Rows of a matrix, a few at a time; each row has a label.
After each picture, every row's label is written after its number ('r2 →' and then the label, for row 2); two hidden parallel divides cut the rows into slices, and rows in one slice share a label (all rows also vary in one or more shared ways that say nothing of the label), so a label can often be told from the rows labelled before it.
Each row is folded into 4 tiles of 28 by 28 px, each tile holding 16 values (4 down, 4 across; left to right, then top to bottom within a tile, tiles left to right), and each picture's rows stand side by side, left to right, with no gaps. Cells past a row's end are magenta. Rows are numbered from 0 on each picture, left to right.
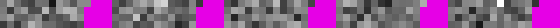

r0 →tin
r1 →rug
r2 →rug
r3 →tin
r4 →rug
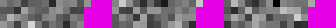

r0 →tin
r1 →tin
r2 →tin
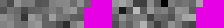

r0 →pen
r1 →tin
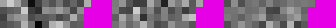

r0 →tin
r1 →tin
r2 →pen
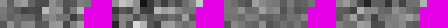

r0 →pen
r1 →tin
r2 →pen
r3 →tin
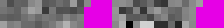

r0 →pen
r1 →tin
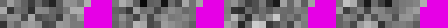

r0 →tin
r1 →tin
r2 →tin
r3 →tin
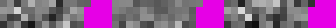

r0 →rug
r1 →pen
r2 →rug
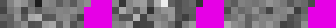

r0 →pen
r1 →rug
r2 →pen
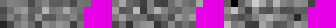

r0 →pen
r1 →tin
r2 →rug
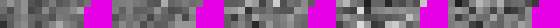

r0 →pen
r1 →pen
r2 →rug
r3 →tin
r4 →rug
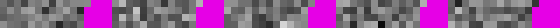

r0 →pen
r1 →tin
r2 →pen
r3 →tin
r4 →rug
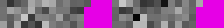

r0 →rug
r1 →tin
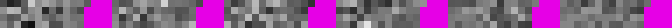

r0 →rug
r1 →rug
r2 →rug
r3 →tin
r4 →pen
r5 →pen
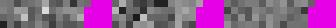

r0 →pen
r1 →tin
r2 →pen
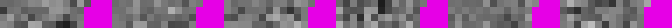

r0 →pen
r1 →pen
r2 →pen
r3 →pen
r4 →pen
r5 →tin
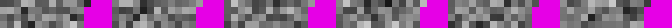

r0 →rug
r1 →tin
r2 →tin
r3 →tin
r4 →rug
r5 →rug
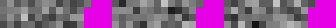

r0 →pen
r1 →rug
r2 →rug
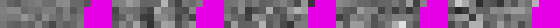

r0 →pen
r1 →pen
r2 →pen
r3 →pen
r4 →tin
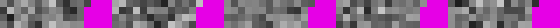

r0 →rug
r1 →tin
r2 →pen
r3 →tin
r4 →rug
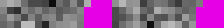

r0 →tin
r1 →pen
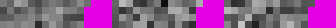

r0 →pen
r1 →tin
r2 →rug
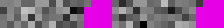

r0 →pen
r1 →rug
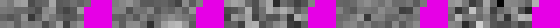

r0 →pen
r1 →pen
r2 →tin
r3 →pen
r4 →tin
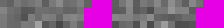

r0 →pen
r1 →pen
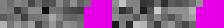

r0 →pen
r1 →tin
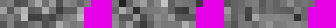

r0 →pen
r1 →rug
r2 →pen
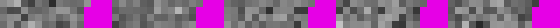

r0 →tin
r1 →pen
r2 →pen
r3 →pen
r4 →rug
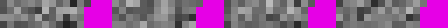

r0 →pen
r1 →pen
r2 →pen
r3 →pen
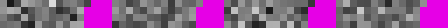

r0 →rug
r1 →pen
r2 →rug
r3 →tin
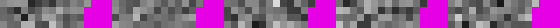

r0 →tin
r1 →pen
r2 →rug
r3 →rug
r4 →tin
